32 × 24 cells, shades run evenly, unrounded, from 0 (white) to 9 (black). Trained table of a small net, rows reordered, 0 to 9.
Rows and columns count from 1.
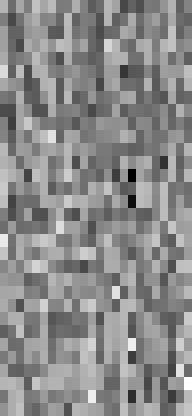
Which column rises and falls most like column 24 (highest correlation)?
2
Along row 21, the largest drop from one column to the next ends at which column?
23
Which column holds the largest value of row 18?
12
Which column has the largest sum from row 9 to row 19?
17
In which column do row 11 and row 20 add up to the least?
7
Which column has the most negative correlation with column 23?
22
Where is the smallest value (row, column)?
30, 24
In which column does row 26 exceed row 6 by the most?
1
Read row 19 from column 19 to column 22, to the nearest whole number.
3 2 5 6
